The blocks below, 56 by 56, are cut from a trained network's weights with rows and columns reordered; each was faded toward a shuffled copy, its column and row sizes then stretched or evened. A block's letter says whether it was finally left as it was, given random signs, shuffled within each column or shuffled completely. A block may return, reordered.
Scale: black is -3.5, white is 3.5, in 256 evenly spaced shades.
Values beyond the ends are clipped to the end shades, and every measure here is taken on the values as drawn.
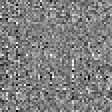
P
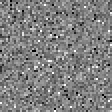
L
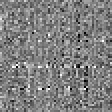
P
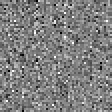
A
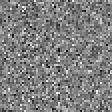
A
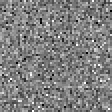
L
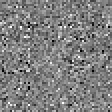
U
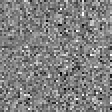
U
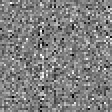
A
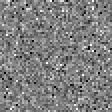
L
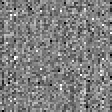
A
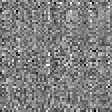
P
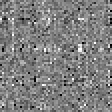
P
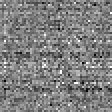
P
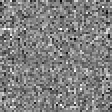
U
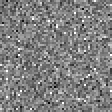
L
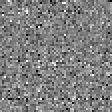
U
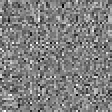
P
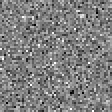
L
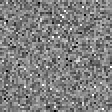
L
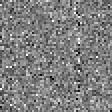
A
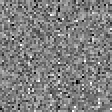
A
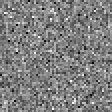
L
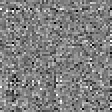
P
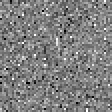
A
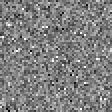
L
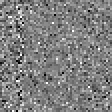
A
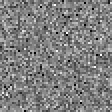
L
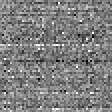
P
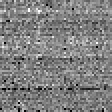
P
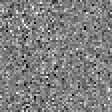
A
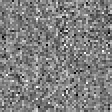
A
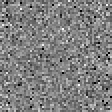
A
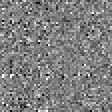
U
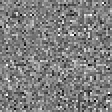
U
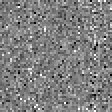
A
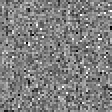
A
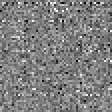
U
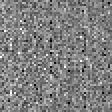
A
